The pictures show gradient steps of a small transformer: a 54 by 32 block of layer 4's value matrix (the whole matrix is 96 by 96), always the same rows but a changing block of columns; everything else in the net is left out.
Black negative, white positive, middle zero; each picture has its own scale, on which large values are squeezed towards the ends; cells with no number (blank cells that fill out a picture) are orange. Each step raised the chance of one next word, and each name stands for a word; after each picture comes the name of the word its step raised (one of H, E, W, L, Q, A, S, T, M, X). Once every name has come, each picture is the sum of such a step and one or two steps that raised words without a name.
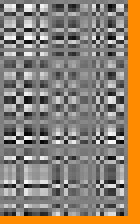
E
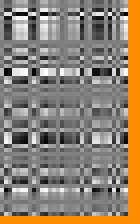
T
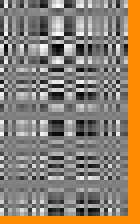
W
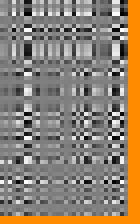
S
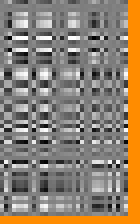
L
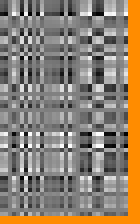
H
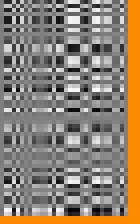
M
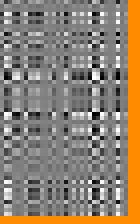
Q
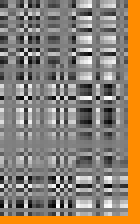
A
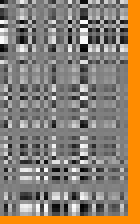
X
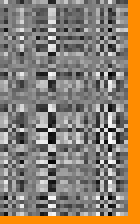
L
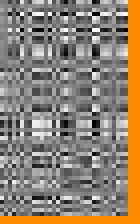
S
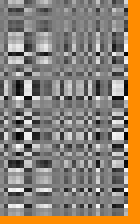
A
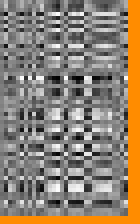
Q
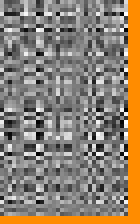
S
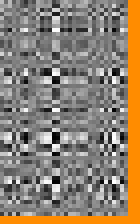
T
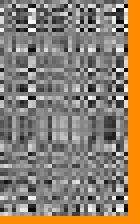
M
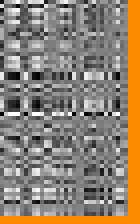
Q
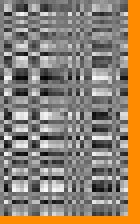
Q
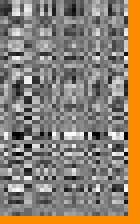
H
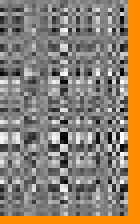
T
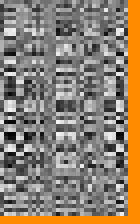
W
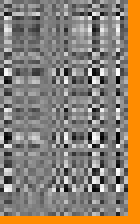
T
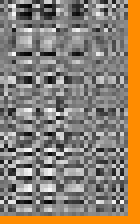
S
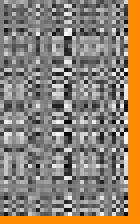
W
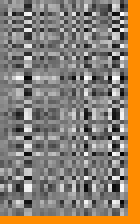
Q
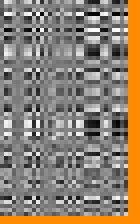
S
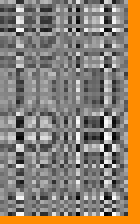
Q
